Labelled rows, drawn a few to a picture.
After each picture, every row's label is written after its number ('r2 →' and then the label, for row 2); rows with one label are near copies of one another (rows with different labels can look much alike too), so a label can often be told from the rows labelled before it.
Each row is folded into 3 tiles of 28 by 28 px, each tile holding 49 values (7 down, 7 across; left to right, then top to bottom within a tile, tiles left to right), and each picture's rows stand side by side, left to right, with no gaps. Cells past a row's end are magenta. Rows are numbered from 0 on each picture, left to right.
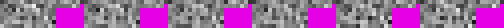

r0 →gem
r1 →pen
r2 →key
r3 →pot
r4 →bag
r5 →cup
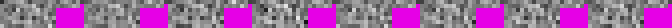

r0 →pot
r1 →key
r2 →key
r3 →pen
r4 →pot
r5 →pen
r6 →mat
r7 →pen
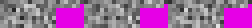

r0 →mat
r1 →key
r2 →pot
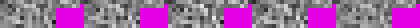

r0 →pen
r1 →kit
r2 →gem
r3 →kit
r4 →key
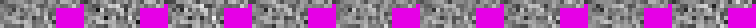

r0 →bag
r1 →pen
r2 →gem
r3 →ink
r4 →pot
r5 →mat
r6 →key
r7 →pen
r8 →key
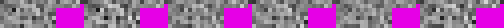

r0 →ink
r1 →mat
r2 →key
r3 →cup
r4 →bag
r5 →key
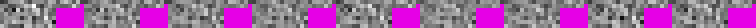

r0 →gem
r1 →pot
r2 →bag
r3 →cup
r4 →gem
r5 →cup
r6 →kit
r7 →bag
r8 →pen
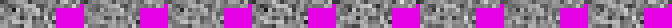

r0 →mat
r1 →cup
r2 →ink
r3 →ink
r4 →key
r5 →key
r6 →mat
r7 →bag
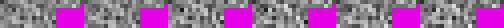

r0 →mat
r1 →bag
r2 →mat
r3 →gem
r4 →kit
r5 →pot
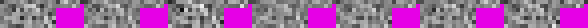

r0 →key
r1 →gem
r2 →gem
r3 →kit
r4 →cup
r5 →key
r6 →cup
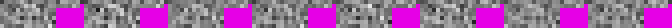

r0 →cup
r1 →mat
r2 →mat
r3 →pot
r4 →gem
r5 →pen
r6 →cup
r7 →key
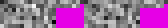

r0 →gem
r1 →bag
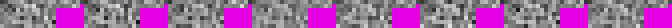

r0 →gem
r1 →pen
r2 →key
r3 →mat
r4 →kit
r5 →kit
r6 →ink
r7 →pot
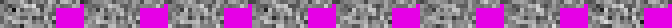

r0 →ink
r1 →mat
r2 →pot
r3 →mat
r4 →kit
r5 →kit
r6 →kit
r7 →pen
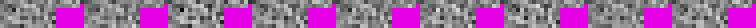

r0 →ink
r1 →kit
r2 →ink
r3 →bag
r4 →mat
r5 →pot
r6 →pen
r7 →key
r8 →bag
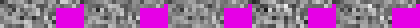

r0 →bag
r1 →mat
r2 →key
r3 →gem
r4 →gem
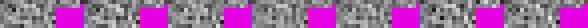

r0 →ink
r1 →kit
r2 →cup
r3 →pen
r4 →pot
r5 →key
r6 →gem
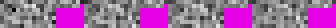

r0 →ink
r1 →kit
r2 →kit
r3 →key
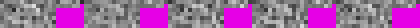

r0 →ink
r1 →kit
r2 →key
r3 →kit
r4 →gem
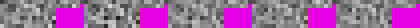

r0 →cup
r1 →bag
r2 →bag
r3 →key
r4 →pen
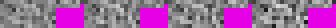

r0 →ink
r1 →pen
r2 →pen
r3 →ink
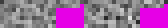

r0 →pot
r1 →bag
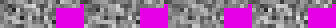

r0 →pen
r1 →kit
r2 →mat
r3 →mat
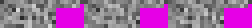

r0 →pot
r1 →ink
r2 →mat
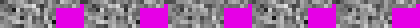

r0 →pen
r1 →pen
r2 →gem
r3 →pen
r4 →kit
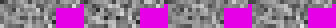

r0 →cup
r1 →bag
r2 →key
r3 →kit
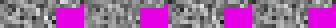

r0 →bag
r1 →mat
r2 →gem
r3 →key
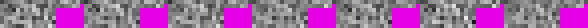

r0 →kit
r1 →gem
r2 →kit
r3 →cup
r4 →pen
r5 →gem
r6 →pot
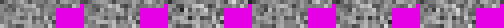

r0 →cup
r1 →kit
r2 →key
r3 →key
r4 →cup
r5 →pot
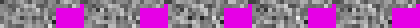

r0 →cup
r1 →mat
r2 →bag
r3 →gem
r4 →gem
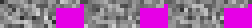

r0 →bag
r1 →kit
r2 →mat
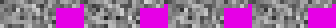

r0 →pot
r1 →bag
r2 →mat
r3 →mat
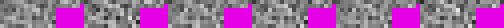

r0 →kit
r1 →bag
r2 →pot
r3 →cup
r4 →pot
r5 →cup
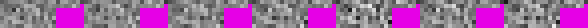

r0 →mat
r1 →key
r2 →kit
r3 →cup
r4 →pen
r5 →pen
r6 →cup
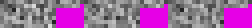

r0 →pen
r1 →bag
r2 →pen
